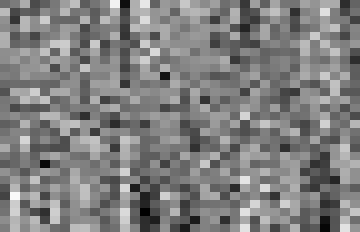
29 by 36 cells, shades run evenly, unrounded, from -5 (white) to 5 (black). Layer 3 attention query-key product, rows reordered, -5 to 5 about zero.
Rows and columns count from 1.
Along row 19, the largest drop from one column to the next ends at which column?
13
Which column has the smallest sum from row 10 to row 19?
3
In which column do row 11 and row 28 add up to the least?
27
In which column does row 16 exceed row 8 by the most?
15
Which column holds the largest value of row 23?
34
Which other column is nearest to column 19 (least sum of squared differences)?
31
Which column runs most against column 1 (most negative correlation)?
2
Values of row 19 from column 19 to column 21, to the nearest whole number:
0 3 1
